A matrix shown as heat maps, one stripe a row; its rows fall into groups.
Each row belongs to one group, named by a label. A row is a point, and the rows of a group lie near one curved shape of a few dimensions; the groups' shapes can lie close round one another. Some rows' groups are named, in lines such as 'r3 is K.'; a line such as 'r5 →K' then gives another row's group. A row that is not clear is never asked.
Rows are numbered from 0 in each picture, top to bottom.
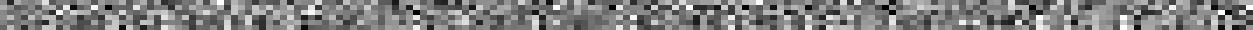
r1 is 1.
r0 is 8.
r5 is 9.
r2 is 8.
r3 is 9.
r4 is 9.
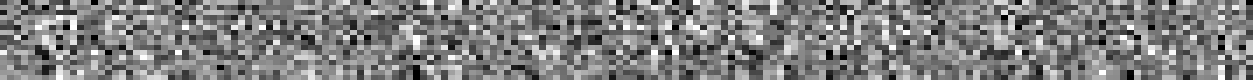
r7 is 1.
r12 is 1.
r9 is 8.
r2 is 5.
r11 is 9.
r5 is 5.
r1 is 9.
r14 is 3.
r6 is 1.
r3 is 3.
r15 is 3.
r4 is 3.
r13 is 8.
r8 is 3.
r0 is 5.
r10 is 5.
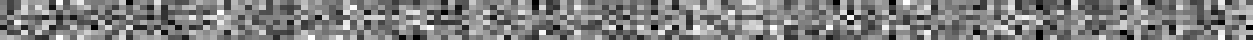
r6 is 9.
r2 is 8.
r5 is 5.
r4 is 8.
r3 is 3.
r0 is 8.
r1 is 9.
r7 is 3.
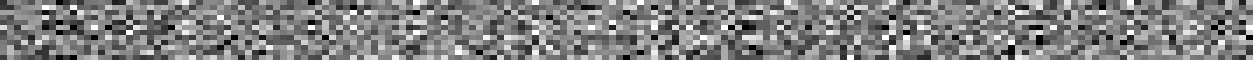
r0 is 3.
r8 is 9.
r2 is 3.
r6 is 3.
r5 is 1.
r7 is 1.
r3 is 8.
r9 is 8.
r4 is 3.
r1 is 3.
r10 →9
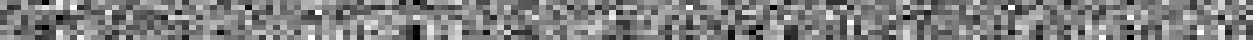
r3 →3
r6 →8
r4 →5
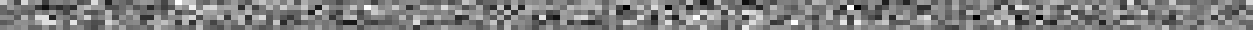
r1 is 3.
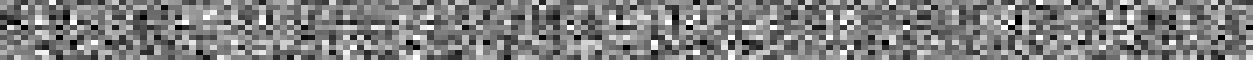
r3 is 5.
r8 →1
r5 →5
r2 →5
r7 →1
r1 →9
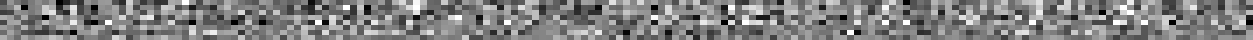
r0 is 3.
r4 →1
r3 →9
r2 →3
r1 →1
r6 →3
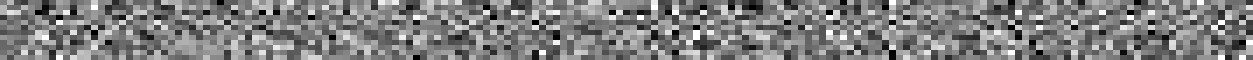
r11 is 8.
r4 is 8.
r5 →9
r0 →8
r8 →1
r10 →9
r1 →1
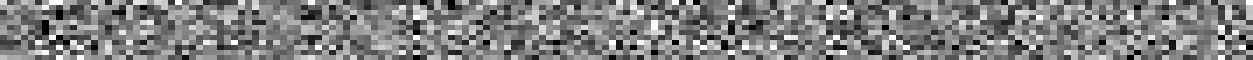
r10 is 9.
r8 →5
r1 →9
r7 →8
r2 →3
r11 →3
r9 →1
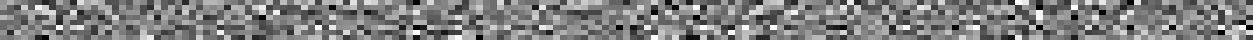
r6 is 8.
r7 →9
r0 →3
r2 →3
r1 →9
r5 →1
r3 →9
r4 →1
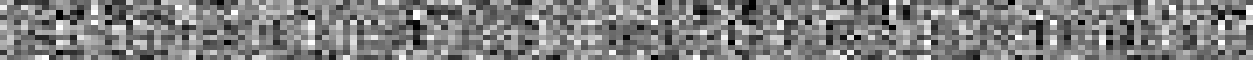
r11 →9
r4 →1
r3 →3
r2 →1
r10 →3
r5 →3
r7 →3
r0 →8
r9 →1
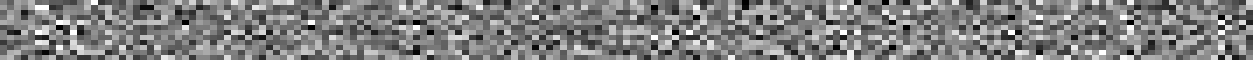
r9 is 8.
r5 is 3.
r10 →3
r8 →5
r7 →9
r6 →5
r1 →9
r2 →5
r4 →3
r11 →9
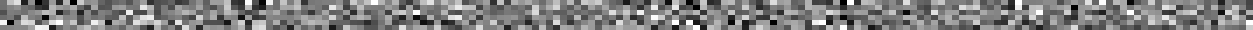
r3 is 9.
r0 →5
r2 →3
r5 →9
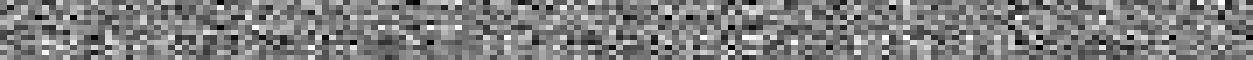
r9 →1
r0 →8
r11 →1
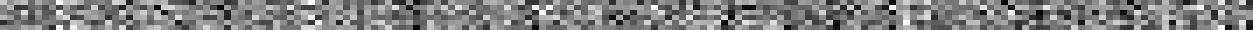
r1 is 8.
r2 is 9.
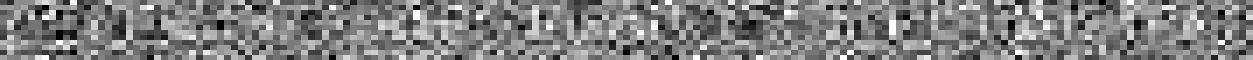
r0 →3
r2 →8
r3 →1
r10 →3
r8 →3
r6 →3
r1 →9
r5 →8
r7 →3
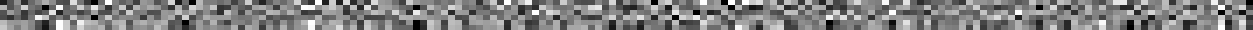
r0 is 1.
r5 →3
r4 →3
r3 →5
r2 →8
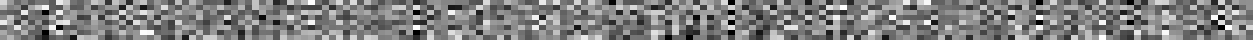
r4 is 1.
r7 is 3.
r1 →9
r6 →9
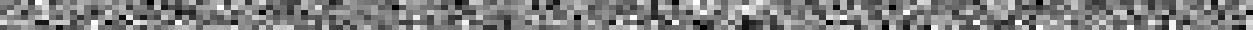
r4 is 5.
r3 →9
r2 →5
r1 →8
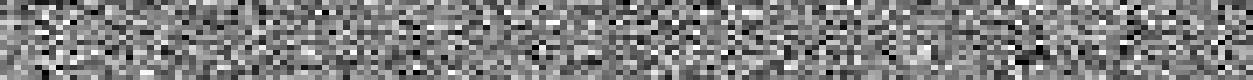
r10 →1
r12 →3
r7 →3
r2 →1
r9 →9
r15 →5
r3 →1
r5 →8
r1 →9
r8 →9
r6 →9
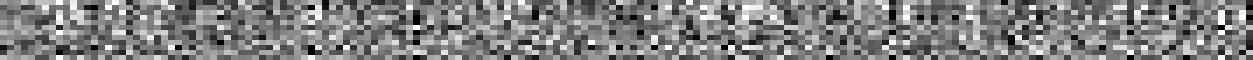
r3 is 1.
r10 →3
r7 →9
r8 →8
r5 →8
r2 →8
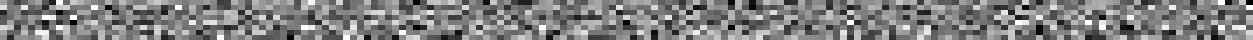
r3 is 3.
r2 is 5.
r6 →9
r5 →1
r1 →5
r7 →8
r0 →8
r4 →3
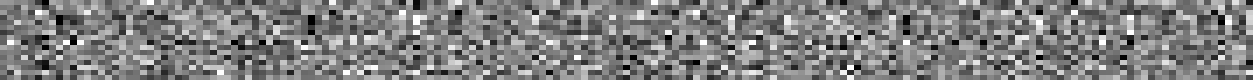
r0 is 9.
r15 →5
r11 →9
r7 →3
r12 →9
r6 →3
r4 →8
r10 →1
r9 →9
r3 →3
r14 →8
